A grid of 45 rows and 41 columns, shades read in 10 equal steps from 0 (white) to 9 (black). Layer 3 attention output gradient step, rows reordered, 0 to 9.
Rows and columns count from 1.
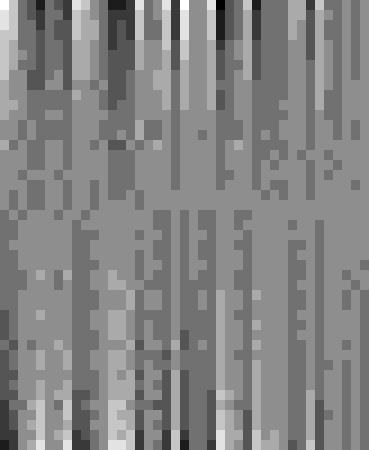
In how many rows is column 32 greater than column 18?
13
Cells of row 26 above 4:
13
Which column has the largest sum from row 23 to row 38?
1
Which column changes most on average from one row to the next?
18
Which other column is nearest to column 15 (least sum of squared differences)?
20
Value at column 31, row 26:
4
